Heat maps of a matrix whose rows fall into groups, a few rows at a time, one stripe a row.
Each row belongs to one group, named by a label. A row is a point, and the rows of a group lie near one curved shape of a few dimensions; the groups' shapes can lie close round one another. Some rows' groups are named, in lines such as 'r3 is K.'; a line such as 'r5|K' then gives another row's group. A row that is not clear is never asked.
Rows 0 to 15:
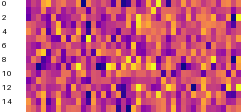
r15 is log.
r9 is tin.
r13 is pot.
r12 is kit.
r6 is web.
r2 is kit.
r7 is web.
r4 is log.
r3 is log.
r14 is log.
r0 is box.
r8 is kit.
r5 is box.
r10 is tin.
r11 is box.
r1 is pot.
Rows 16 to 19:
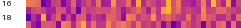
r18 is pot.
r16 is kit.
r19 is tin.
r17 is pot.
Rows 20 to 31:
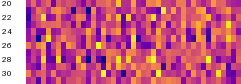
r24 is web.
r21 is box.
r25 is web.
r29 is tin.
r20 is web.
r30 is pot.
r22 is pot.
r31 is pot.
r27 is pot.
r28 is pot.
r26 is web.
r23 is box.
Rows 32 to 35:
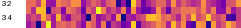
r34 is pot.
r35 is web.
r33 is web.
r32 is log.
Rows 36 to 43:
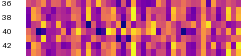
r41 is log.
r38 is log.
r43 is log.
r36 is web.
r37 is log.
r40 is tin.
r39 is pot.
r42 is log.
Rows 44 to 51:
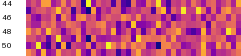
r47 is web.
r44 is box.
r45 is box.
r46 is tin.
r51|log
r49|log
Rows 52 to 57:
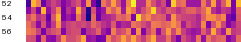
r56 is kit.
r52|log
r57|tin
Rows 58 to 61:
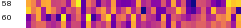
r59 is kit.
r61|box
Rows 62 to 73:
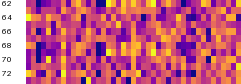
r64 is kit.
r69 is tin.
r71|box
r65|web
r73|box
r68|tin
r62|tin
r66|web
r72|tin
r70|web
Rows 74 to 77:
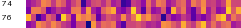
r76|tin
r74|box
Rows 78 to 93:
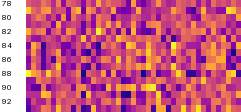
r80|box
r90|tin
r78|web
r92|web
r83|tin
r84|log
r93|box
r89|box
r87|log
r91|box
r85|log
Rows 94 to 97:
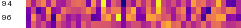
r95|web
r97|pot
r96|web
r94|pot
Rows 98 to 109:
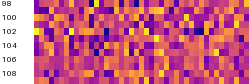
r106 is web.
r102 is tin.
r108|tin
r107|web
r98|box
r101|web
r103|log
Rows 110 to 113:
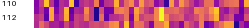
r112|pot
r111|pot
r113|web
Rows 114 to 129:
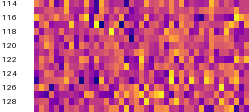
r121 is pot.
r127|tin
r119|pot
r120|box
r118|pot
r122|log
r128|kit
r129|web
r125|box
